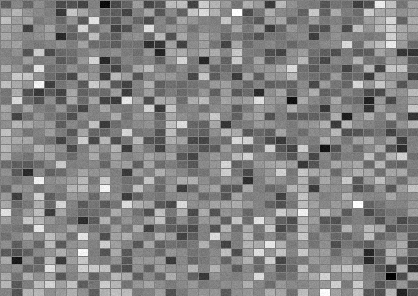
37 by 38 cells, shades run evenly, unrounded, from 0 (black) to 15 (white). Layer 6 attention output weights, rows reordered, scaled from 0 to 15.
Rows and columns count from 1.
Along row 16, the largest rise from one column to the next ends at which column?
32
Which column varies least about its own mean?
13
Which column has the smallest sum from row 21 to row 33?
2
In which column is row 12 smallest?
24
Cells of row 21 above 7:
22
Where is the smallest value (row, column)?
35, 36
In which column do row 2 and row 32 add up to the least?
12
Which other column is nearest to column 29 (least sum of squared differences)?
7
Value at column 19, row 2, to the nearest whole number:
13
